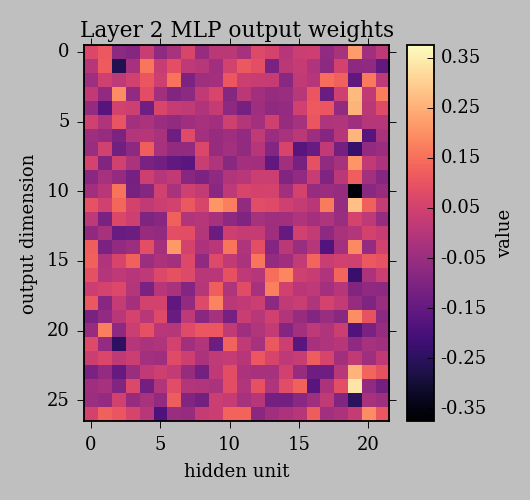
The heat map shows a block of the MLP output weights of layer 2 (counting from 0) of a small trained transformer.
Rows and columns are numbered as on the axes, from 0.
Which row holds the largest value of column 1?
20
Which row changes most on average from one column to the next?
14
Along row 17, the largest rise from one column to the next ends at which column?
13
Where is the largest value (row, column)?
24, 19
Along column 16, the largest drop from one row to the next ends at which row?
23
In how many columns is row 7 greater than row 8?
11
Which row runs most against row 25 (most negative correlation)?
6
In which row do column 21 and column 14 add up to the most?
16
